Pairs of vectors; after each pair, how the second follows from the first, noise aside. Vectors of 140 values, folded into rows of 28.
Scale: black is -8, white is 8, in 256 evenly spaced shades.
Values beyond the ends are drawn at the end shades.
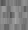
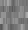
wrapped around, negated.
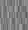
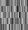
reversed, negated, scaled up.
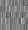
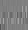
reversed, partly zeroed.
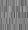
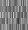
reversed, negated, scaled up.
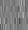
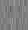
wrapped around, shrunk.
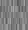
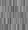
negated.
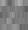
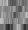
reversed, negated, scaled up.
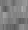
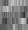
reversed, negated, scaled up.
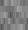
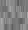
wrapped around, negated.
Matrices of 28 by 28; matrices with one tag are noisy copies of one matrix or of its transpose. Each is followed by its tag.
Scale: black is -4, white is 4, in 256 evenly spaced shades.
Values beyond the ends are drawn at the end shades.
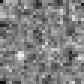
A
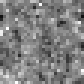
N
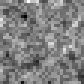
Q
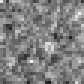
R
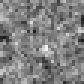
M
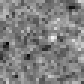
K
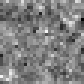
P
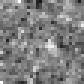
M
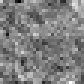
N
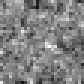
M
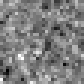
K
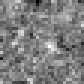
M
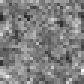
N
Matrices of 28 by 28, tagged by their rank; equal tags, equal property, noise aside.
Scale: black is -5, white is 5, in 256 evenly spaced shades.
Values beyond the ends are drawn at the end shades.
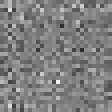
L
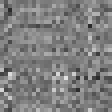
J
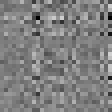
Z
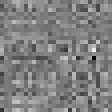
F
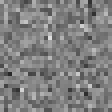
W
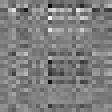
Z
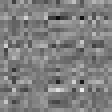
F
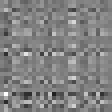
Z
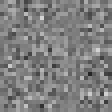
L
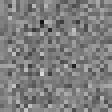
L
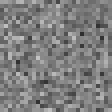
W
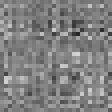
J
